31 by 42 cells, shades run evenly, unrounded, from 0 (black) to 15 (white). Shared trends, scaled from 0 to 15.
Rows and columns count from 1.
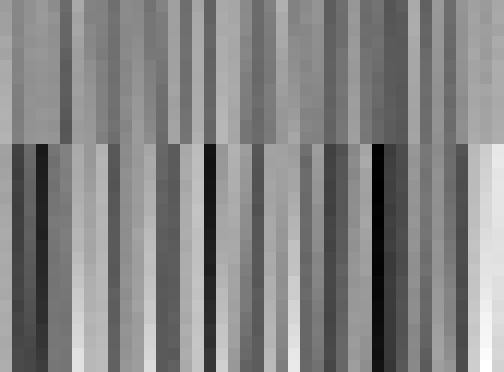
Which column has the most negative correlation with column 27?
19
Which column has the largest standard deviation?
4
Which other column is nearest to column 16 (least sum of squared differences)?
23
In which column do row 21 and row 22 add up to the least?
32
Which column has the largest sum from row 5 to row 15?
42
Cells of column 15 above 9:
12
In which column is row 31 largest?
41
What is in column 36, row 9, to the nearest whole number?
6
